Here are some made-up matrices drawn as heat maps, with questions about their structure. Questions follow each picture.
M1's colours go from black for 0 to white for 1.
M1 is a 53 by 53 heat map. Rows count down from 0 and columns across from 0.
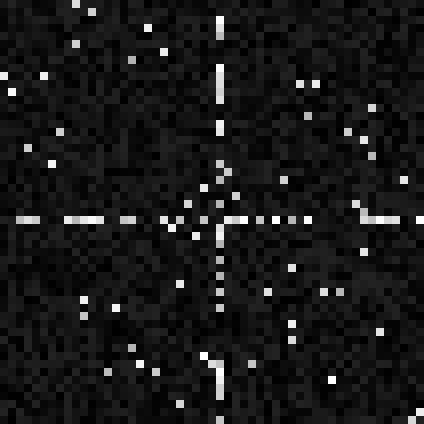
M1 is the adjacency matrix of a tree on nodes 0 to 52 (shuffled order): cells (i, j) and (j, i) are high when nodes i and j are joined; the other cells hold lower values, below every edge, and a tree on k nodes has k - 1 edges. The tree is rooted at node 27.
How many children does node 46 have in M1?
2
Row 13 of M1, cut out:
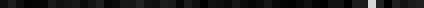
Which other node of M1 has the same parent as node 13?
19
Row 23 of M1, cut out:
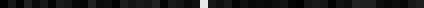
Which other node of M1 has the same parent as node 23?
44
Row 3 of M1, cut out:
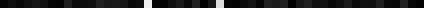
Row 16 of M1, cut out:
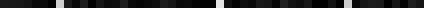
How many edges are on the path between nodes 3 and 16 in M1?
2
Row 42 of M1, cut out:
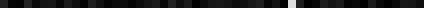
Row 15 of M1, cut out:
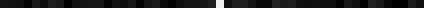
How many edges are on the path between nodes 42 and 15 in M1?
3
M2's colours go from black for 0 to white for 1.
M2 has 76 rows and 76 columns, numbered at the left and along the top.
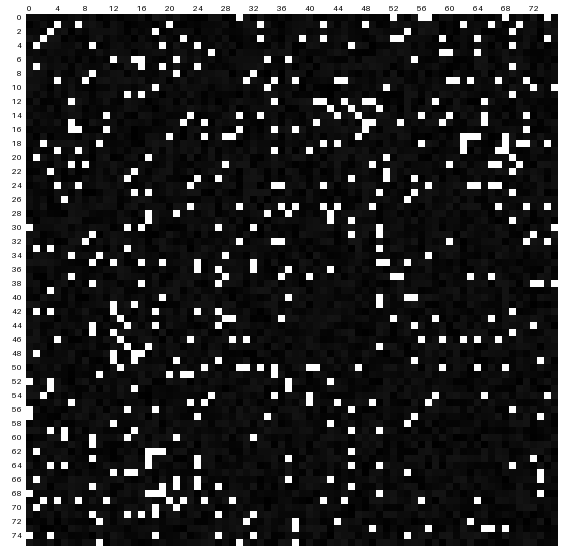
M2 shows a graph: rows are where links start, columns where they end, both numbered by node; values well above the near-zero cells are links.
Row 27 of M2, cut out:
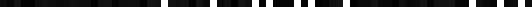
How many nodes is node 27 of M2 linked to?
10
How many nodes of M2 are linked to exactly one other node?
2
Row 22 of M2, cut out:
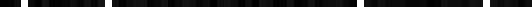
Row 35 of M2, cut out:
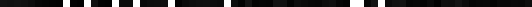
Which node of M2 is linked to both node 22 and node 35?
node 51
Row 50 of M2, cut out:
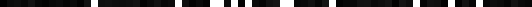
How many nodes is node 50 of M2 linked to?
12
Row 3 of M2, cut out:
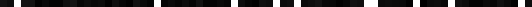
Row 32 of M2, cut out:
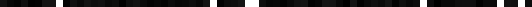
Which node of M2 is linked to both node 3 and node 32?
node 74
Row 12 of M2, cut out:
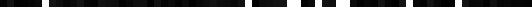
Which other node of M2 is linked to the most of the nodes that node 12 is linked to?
node 15
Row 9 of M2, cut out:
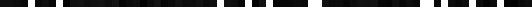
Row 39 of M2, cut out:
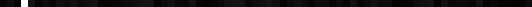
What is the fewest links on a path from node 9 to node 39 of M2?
5
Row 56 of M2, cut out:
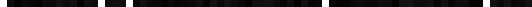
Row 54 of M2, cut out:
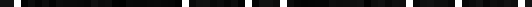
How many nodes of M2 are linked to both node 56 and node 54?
0
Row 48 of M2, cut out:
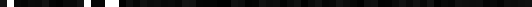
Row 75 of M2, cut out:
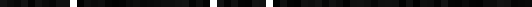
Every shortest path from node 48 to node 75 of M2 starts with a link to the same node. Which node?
node 16
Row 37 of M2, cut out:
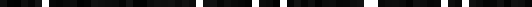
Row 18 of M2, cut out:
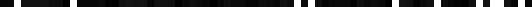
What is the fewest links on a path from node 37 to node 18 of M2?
4
